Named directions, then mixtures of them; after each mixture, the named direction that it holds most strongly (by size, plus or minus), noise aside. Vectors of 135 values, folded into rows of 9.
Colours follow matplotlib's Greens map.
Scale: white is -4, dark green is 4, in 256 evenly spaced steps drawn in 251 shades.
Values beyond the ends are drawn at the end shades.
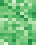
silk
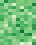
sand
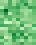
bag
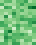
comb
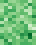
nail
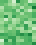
nail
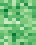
bag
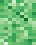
silk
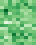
bag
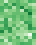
nail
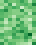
sand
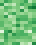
comb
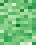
sand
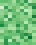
nail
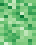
silk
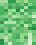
nail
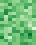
nail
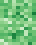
silk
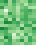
bag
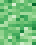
sand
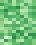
bag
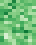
comb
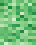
silk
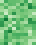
comb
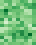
bag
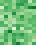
comb
